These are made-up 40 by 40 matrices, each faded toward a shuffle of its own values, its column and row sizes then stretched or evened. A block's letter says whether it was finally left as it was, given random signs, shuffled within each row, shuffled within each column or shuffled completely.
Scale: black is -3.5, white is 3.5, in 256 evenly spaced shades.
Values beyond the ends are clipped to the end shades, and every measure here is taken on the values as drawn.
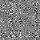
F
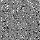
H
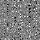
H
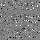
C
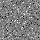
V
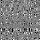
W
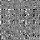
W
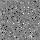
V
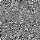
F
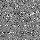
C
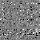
F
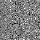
H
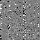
H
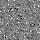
V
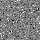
V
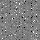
H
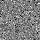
V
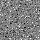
V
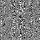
H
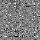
F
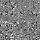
F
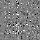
F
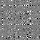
F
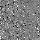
H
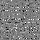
C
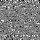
C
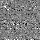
C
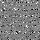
C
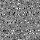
C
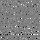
C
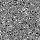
V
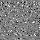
C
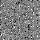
H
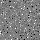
V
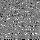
C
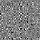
W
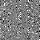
H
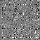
F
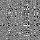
W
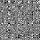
W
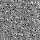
V
